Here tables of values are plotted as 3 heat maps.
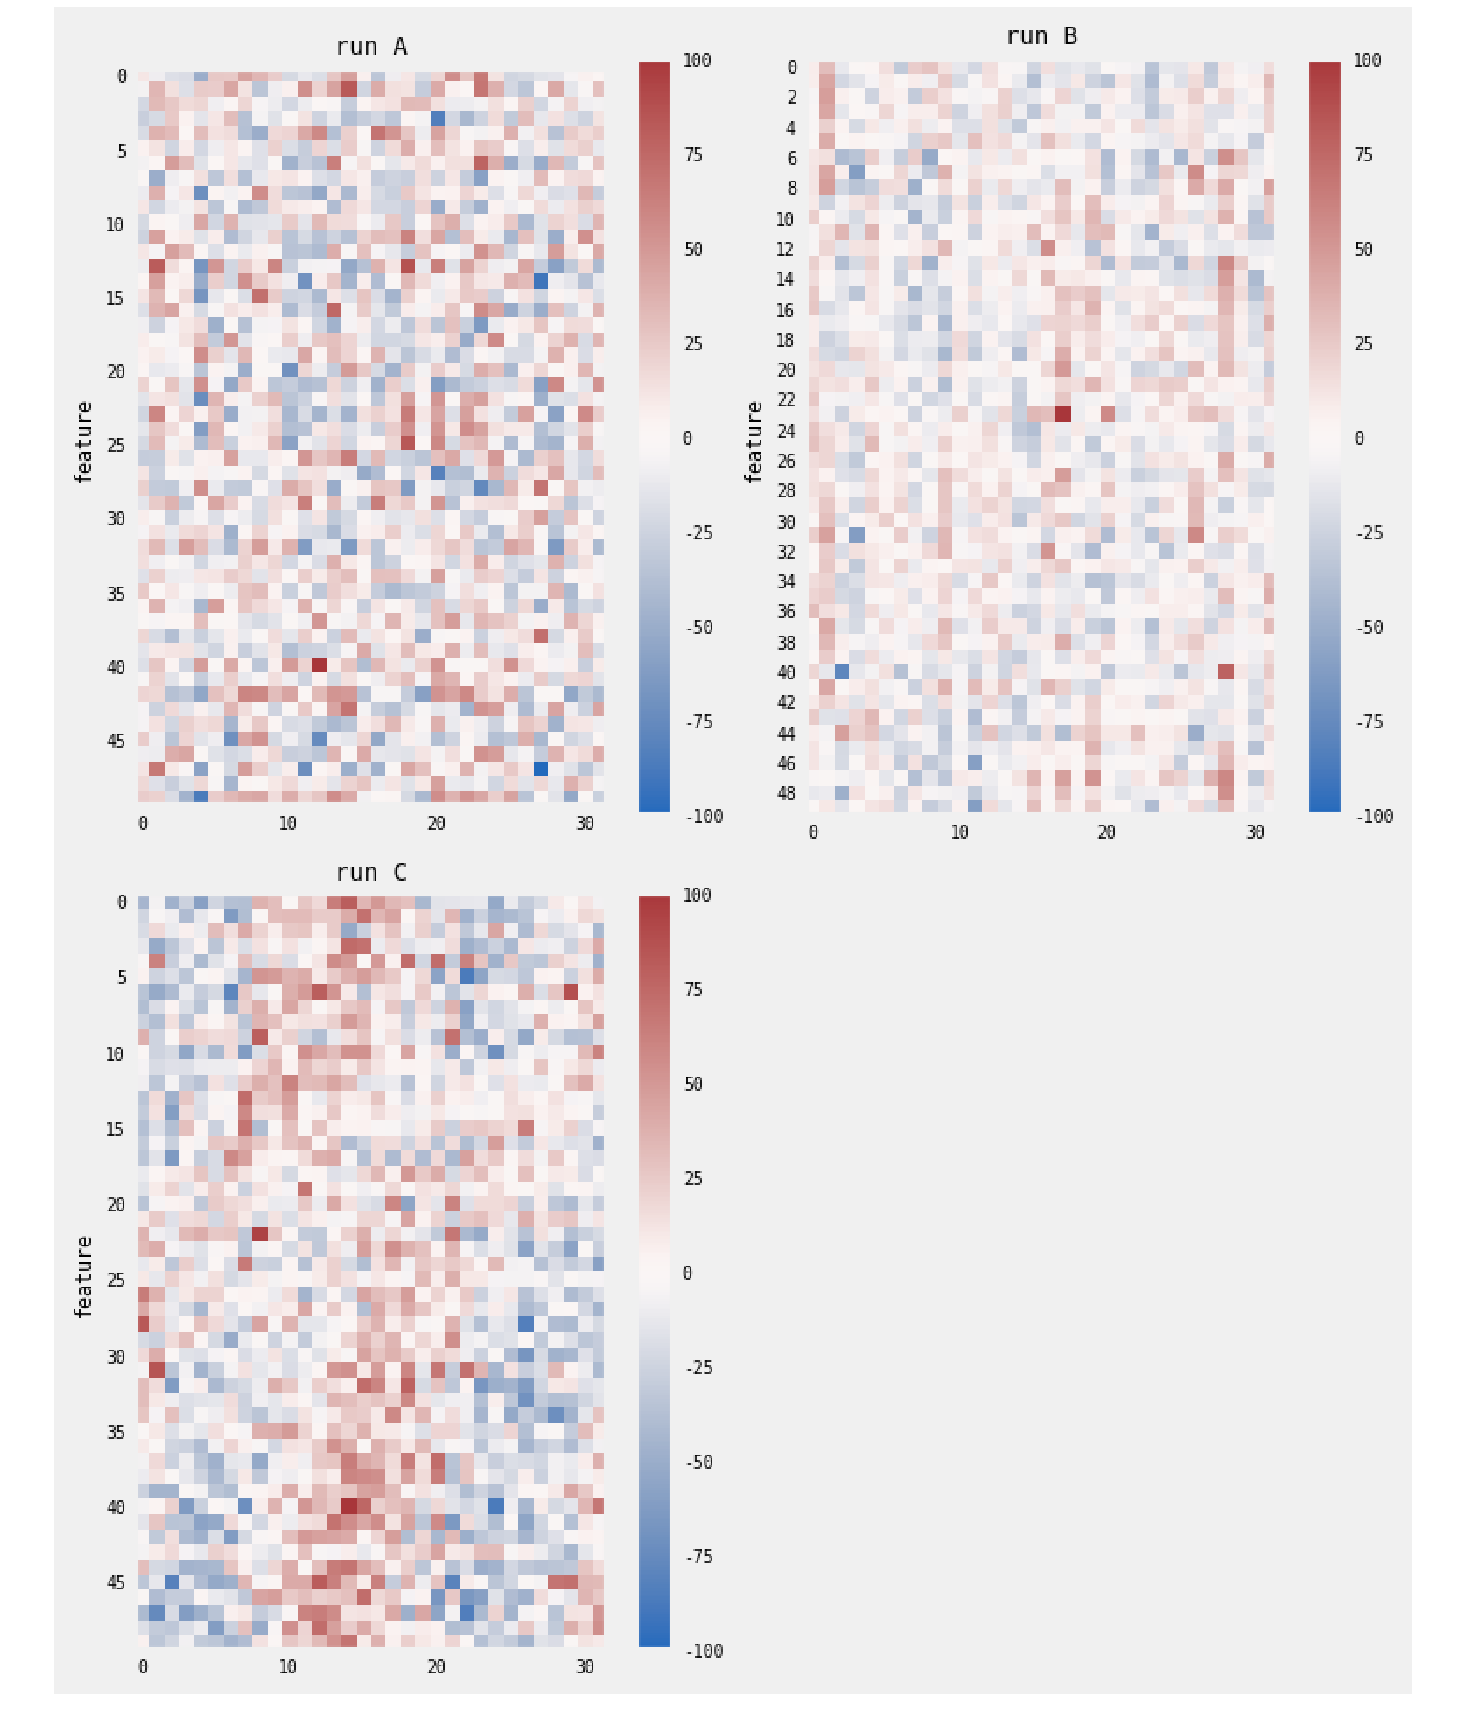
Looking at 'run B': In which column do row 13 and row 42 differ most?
28
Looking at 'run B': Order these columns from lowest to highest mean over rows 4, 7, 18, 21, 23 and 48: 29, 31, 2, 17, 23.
2, 23, 29, 31, 17
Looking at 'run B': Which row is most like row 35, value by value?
26
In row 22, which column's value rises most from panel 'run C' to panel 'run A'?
23
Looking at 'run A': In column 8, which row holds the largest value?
15
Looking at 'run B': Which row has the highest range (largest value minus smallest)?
40
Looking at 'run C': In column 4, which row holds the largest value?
22
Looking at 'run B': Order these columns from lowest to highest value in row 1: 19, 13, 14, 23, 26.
23, 19, 14, 13, 26
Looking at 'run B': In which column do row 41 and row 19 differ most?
9
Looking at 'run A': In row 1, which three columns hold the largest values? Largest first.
14, 23, 11
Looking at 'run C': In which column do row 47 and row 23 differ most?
1
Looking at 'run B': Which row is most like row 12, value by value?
32
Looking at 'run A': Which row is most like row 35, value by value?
33
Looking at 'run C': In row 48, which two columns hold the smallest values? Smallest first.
5, 8
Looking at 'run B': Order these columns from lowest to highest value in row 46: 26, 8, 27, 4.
8, 27, 26, 4
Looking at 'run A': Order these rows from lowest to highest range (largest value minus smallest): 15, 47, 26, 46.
46, 26, 15, 47
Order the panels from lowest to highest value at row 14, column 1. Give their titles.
run B, run C, run A
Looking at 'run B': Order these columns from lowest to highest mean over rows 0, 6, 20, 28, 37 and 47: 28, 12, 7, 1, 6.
6, 7, 12, 1, 28
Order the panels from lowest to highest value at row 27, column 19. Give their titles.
run B, run A, run C
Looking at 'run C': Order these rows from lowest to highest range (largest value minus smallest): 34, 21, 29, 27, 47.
21, 27, 29, 34, 47
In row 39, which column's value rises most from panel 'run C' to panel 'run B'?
1
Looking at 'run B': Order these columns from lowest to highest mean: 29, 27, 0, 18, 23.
23, 27, 18, 29, 0
